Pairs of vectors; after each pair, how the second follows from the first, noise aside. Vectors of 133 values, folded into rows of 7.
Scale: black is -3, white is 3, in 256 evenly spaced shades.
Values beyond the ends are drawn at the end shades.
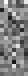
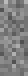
shrunk.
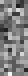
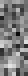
wrapped around, negated.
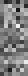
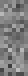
reversed, shrunk.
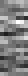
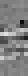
negated, partly zeroed.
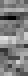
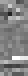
reversed, negated, partly zeroed.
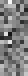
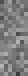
reversed, negated, shrunk.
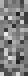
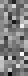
wrapped around, negated.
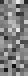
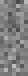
negated, shrunk.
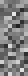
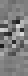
wrapped around, negated, partly zeroed.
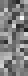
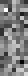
wrapped around, negated.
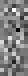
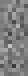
reversed, negated, shrunk.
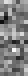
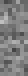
negated, shrunk.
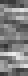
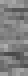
negated, shrunk.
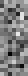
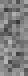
reversed, shrunk.
